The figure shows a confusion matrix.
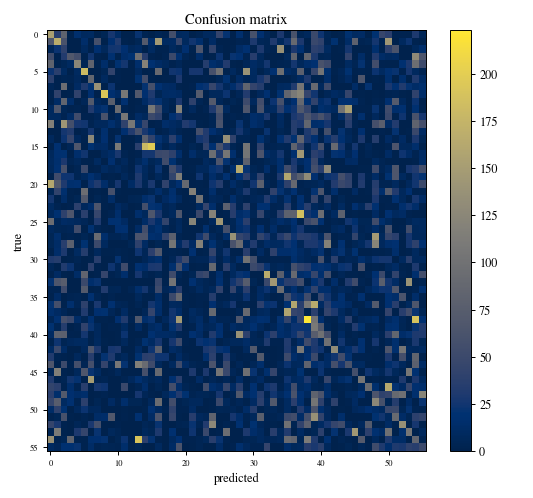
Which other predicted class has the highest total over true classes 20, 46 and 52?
0
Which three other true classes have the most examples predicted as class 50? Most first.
47, 1, 53
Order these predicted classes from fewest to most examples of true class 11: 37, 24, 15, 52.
24, 52, 37, 15
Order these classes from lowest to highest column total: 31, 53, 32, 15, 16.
32, 53, 31, 15, 16
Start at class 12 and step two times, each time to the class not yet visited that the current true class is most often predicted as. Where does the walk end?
34
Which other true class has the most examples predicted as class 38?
19
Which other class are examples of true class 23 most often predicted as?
26
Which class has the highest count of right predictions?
38
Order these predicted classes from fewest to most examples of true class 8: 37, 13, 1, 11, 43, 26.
43, 26, 1, 13, 11, 37
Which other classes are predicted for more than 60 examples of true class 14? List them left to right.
6, 26, 37
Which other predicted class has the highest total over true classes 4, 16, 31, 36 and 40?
39
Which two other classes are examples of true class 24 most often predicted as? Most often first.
37, 40
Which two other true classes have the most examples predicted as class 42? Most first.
15, 44
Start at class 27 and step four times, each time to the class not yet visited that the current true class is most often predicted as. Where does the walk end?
35
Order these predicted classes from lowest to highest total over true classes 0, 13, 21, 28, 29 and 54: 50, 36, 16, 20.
20, 16, 50, 36
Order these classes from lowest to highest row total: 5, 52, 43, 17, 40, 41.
17, 41, 43, 52, 40, 5
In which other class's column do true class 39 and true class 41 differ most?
40
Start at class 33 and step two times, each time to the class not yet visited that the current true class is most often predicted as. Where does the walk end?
45
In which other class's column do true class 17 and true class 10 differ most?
44
